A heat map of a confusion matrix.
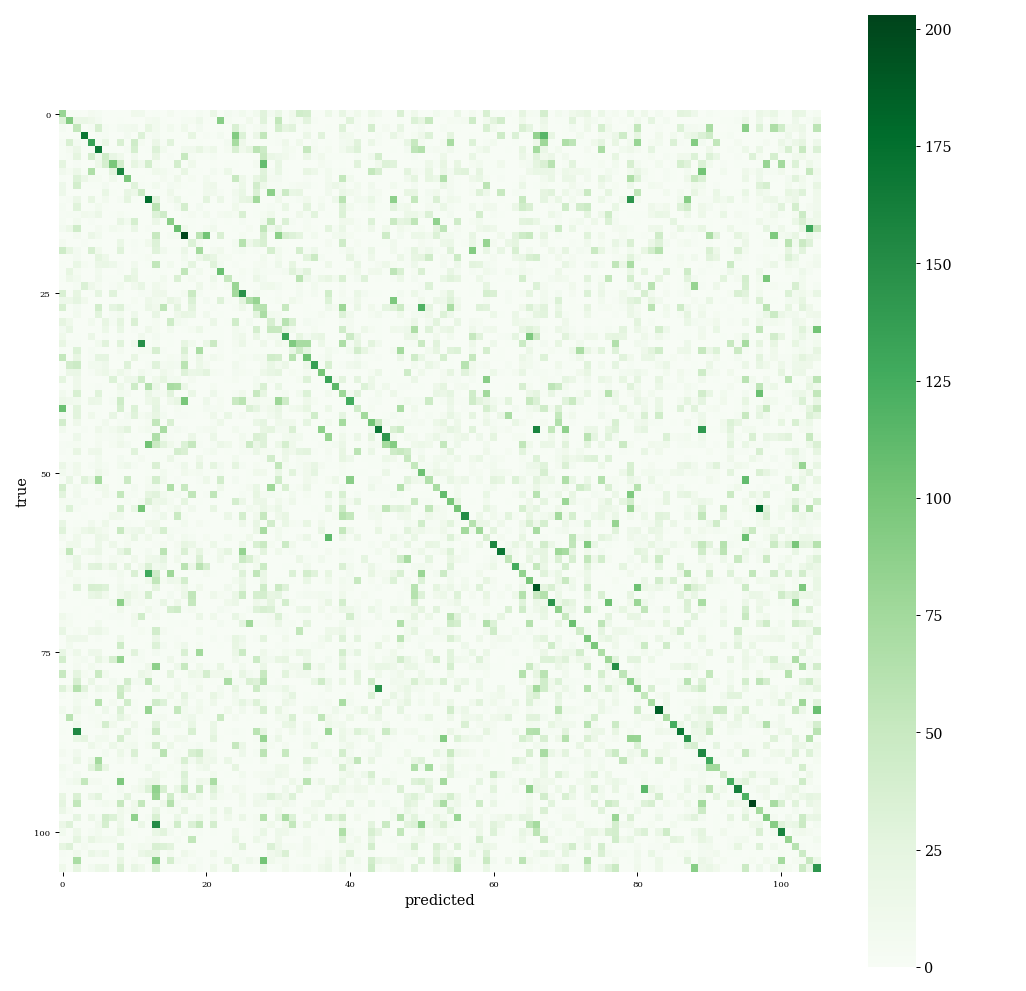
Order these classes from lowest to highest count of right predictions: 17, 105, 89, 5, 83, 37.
37, 105, 89, 5, 83, 17
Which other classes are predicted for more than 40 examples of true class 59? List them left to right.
37, 71, 95
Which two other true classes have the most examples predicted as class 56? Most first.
58, 35
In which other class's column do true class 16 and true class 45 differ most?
104
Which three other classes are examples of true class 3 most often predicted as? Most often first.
67, 24, 66
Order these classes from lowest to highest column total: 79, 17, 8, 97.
97, 79, 17, 8
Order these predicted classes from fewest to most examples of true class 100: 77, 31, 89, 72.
72, 31, 89, 77
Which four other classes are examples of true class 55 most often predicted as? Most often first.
97, 11, 79, 104
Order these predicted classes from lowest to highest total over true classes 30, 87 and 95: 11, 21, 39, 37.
11, 37, 21, 39
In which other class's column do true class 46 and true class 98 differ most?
12
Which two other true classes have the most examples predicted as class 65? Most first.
31, 94
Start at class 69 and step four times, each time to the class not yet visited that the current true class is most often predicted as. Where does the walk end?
0
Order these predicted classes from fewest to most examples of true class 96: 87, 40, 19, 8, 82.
19, 87, 40, 82, 8
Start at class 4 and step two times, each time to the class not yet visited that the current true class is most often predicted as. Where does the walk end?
24
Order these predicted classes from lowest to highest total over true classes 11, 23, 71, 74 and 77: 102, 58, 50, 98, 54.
50, 58, 102, 54, 98
